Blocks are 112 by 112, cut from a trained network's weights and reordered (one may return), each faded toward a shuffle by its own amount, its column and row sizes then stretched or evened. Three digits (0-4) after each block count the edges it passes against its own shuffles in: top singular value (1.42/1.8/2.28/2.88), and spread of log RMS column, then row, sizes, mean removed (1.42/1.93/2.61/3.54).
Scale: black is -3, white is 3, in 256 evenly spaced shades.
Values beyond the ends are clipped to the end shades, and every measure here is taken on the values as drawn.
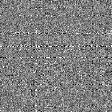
1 1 3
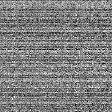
4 3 2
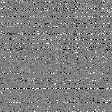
2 1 4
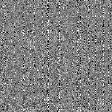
0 4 2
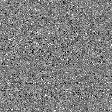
0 0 2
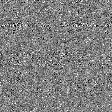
0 0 2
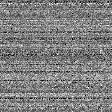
3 1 3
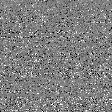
0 0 3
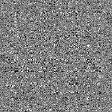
2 2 3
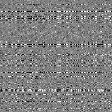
4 2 4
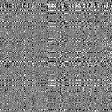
4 3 4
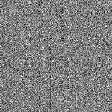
2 2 1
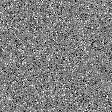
0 0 0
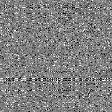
3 0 3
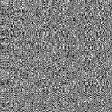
3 3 0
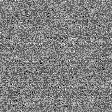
0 0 2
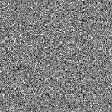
3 1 0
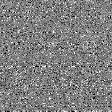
2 0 3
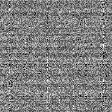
2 3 1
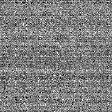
2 3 2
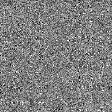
0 2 1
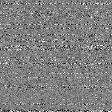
0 1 4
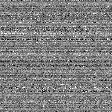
3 0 3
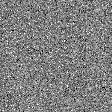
0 0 0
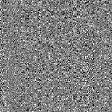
3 3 1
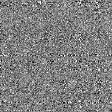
0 2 3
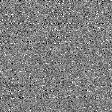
0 1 3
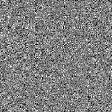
2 2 1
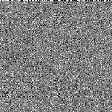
3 1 2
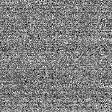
1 2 1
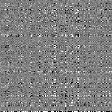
4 3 4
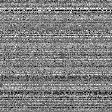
4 1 4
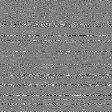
2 0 4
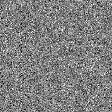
1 1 0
